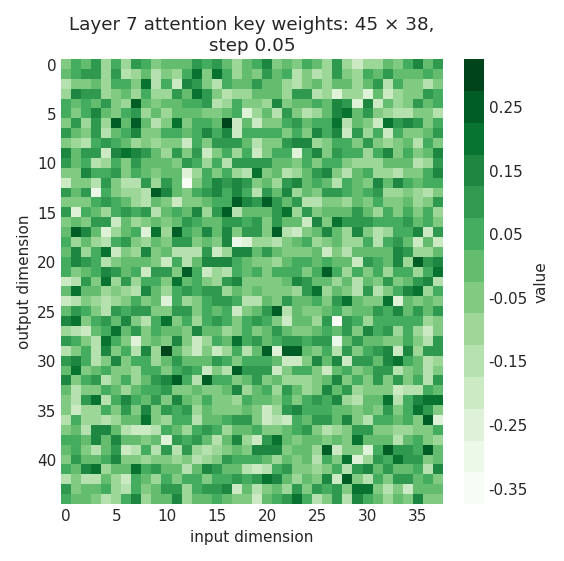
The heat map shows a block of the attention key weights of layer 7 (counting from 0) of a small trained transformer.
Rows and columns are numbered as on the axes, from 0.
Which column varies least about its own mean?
24
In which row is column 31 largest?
12
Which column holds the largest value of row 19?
4
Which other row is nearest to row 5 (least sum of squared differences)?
33
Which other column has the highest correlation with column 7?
27
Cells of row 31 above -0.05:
21
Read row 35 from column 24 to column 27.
0.05 0.05 0.05 0
